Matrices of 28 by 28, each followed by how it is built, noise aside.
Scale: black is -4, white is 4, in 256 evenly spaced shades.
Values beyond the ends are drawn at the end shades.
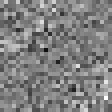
block diagonal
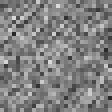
Hankel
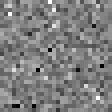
sparse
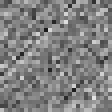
Hankel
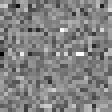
uneven rows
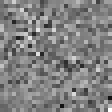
block diagonal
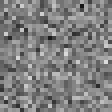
noise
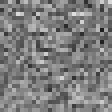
low rank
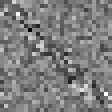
banded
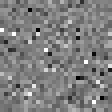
sparse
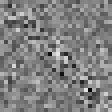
banded
